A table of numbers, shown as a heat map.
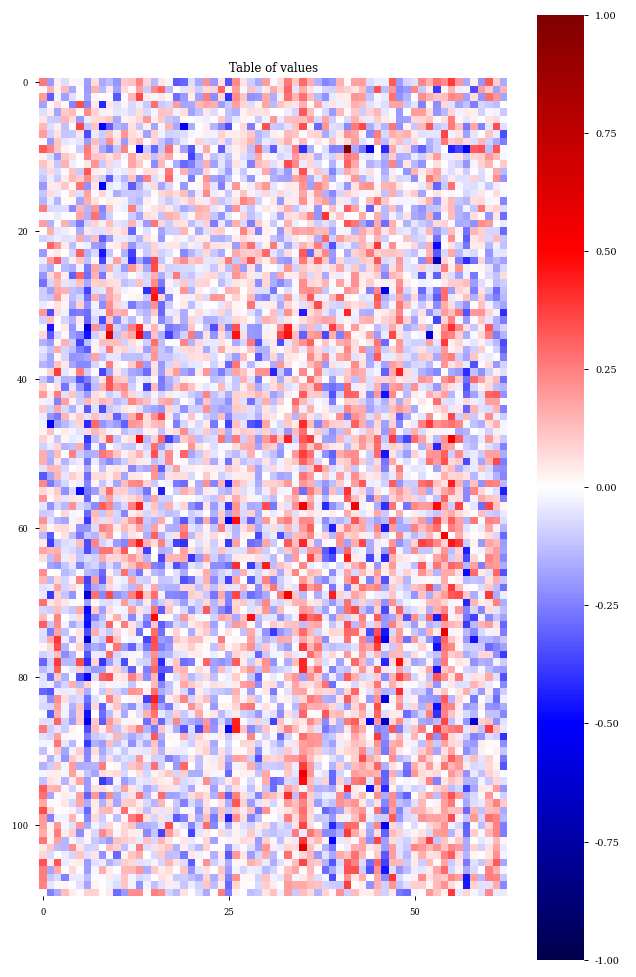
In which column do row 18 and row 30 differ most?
37
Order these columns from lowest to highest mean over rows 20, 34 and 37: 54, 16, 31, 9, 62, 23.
62, 16, 23, 31, 54, 9
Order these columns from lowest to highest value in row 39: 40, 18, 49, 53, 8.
8, 53, 40, 49, 18
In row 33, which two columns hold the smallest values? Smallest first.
6, 1
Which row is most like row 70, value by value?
108
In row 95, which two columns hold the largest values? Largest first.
41, 0
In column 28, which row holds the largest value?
72
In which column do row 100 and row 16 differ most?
46
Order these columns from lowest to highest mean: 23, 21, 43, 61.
23, 21, 61, 43
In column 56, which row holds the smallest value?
9
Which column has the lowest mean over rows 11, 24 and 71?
57
